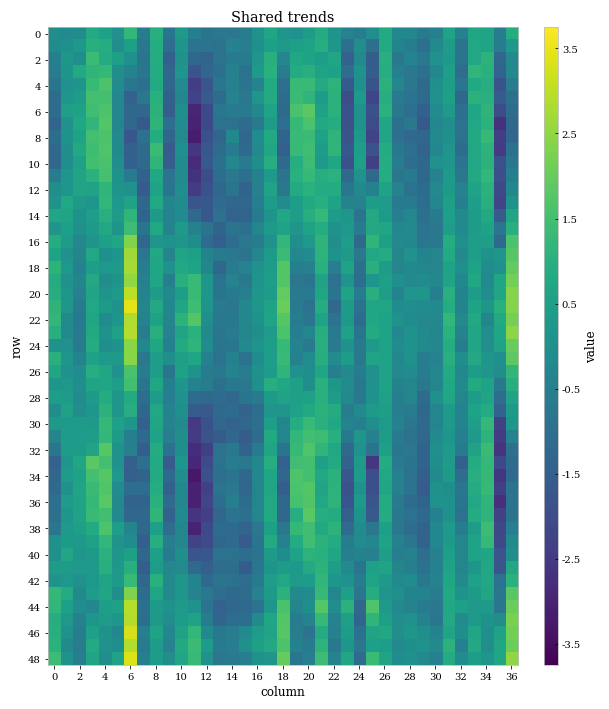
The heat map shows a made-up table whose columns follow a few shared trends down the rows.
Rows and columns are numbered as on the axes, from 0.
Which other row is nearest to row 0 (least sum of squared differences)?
27
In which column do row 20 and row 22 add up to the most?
6
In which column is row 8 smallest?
11
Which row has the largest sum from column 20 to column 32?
44
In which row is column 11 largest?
22
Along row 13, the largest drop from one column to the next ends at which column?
35
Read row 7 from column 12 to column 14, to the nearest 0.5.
-2 -1 -1
